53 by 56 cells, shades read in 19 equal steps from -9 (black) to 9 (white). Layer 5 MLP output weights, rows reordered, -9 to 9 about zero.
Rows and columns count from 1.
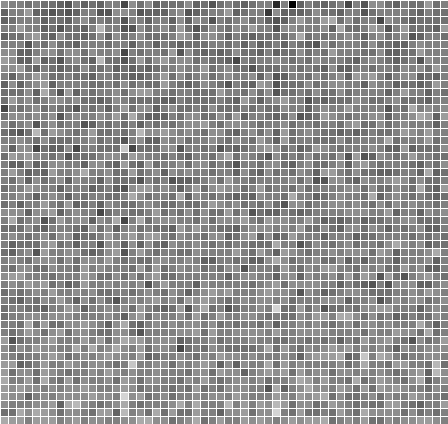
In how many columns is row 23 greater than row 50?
10
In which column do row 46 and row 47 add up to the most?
55
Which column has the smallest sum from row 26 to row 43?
13
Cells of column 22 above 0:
13
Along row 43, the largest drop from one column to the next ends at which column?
2
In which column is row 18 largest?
49
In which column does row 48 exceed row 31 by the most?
38
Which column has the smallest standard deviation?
56
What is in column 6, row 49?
0
